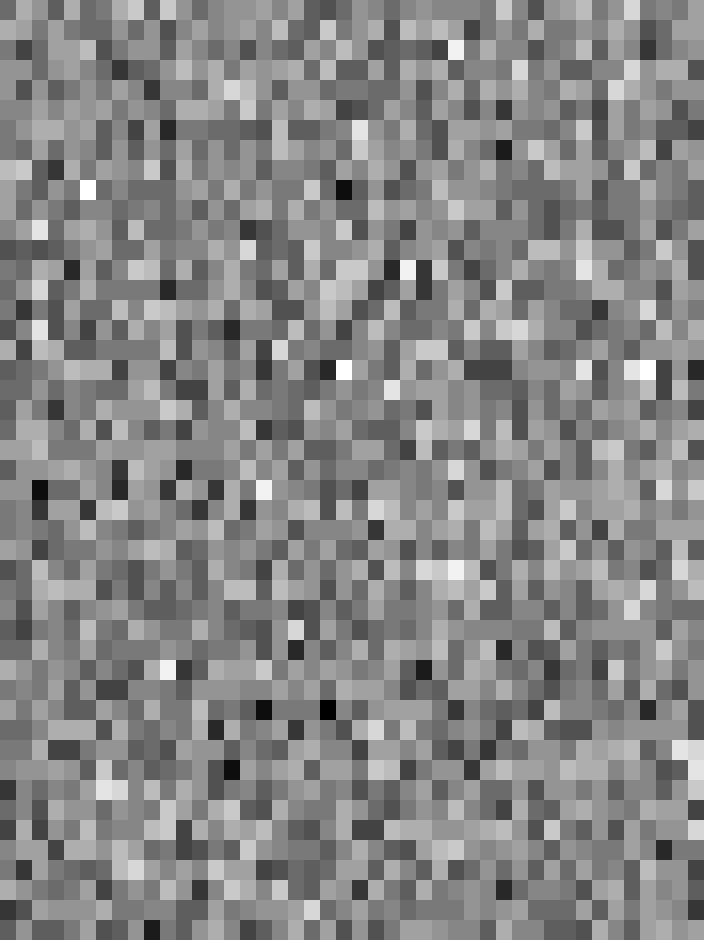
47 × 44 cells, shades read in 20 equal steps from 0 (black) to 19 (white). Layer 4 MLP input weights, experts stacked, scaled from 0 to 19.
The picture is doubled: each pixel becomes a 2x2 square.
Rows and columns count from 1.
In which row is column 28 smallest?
3
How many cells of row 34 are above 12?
7
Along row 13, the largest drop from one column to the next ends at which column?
17
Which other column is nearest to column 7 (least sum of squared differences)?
36
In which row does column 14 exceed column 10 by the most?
47
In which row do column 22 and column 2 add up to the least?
10
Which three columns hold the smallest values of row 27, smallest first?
24, 38, 19
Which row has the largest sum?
26
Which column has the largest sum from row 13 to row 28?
43
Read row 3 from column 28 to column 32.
5 18 9 13 10
